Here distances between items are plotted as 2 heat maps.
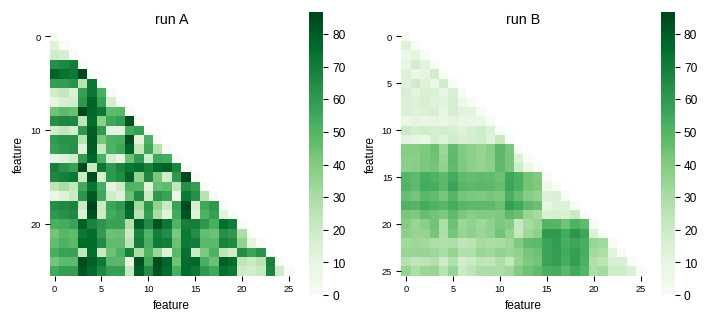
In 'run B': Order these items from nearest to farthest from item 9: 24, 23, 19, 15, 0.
0, 24, 23, 19, 15
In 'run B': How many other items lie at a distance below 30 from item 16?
4
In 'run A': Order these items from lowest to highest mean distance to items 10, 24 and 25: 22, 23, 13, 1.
22, 13, 1, 23
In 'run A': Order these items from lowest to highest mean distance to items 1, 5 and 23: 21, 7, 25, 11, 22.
7, 11, 21, 22, 25
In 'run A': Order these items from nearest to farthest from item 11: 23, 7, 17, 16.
23, 16, 7, 17
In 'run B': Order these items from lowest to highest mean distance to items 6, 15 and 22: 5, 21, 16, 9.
9, 5, 16, 21
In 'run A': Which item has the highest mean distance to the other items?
4
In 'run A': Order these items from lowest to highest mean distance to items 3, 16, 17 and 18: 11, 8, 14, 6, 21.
6, 11, 21, 8, 14
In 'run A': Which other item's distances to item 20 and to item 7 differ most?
10
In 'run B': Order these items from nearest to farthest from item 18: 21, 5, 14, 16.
16, 14, 5, 21
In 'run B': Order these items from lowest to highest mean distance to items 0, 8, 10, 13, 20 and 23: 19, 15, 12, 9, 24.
9, 24, 12, 19, 15
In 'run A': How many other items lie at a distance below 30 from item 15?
6
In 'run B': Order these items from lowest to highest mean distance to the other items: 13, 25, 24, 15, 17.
24, 25, 13, 17, 15
